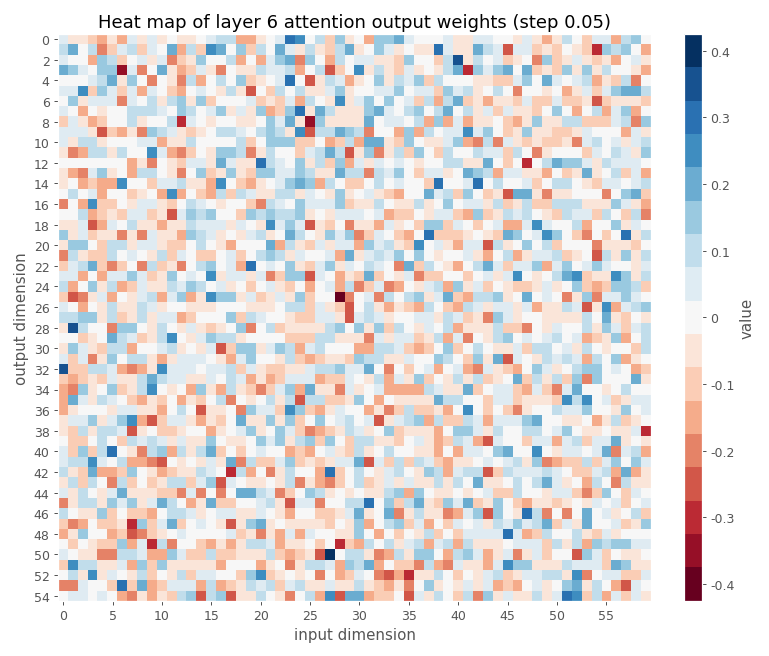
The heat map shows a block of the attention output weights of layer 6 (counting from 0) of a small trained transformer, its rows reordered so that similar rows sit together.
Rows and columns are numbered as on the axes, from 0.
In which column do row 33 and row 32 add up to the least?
33
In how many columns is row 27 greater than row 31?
23
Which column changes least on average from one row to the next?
22
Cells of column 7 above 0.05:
13
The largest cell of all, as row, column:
50, 27
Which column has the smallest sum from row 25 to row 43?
43
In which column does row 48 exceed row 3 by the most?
41
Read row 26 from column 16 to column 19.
0 0 0 -0.05
